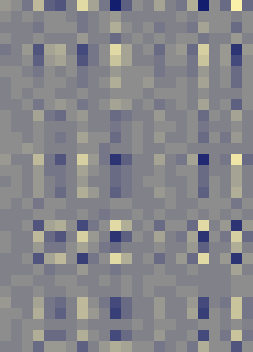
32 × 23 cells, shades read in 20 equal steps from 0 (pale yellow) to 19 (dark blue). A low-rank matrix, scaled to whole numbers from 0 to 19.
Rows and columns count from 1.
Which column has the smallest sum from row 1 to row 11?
11
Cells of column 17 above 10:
3
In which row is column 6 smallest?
24
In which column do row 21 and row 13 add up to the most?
22
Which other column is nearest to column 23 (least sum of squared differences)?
21
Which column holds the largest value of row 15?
19
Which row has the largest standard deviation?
1
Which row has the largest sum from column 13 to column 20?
15
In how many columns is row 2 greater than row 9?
7
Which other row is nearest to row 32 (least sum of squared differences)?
10
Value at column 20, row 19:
9
